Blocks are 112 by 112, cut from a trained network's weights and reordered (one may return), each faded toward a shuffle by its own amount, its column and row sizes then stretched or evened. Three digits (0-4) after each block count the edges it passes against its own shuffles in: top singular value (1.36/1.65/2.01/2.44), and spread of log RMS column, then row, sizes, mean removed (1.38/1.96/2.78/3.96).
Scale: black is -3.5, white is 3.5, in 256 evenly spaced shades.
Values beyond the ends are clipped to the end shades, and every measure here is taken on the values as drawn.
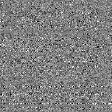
1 2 3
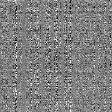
2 4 1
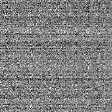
3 3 1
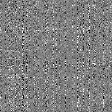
1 4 2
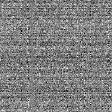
3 3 0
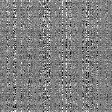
3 4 0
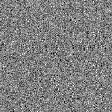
3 1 0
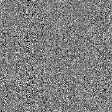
0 3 1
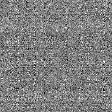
1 3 1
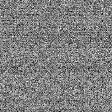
1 2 0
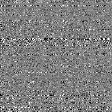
0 2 4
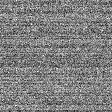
3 0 0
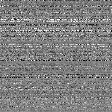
3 0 4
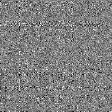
1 2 3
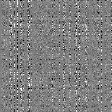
1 4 2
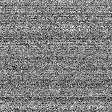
3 0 2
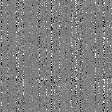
2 4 1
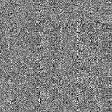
3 2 1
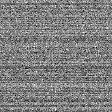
4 2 0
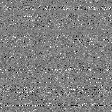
0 0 3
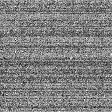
4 0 0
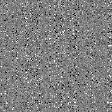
1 3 1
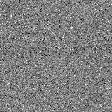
2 0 0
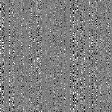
2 4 0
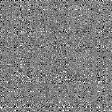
0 3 3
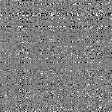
1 3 4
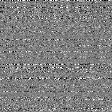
2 0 4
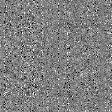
2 3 1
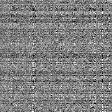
4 3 1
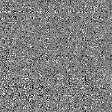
0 3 3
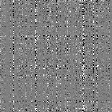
1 4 3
